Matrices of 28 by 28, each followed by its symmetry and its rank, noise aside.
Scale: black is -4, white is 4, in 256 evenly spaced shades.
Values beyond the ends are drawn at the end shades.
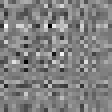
no symmetry, rank three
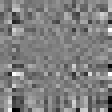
no symmetry, rank two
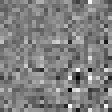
symmetric, rank two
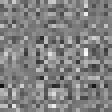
no symmetry, rank three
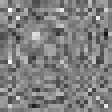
symmetric, rank four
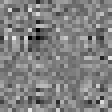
symmetric, rank three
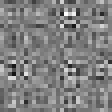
antisymmetric, rank two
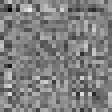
no symmetry, rank three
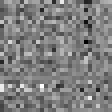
antisymmetric, rank four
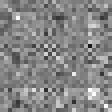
symmetric, rank four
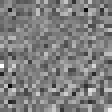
symmetric, rank four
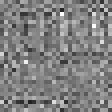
no symmetry, rank three
